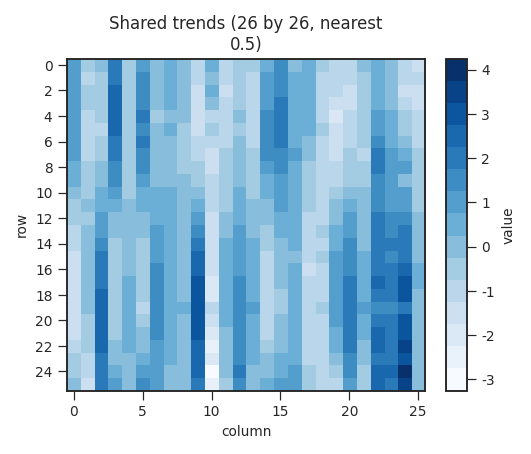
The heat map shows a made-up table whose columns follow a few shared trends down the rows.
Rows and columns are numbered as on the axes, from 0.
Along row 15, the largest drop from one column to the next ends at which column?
10
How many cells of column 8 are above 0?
1
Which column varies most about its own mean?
9
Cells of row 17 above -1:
21
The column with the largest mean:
22
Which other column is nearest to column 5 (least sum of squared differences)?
15
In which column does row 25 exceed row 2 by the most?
24
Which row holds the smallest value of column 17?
16
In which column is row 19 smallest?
0
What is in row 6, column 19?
-1.5
